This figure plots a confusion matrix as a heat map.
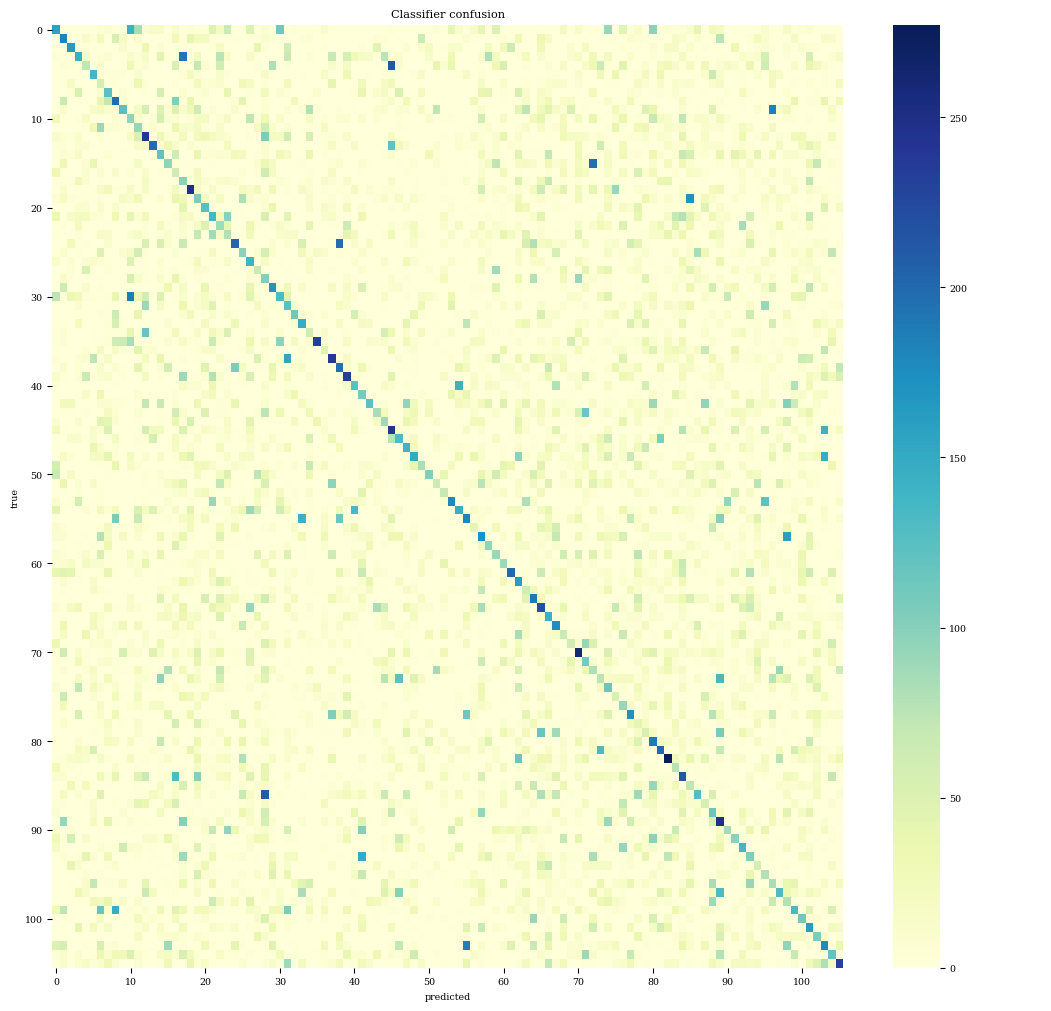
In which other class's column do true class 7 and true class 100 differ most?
64
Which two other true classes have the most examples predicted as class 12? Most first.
34, 31
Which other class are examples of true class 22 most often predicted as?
92
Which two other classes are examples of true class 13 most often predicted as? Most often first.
45, 73
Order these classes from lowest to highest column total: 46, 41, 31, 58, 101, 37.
58, 46, 37, 41, 31, 101
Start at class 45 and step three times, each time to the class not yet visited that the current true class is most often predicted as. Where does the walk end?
33
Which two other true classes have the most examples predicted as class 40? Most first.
54, 32
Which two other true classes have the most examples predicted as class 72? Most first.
15, 93
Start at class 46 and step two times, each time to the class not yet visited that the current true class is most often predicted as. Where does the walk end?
73
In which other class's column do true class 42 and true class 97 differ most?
89
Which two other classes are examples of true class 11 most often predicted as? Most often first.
6, 28
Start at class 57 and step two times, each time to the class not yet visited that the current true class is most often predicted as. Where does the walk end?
88
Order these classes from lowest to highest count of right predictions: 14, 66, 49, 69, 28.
69, 49, 28, 14, 66
